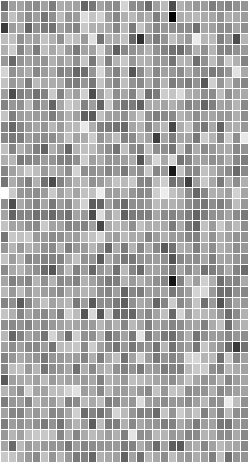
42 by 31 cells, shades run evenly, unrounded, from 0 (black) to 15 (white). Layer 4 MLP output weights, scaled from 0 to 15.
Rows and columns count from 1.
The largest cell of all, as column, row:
1, 18
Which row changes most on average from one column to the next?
29
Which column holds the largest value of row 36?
10
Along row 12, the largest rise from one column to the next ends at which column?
23
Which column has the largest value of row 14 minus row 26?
22
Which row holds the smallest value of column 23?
41
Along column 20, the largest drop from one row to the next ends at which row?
13
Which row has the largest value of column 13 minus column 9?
20
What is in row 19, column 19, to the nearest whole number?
9
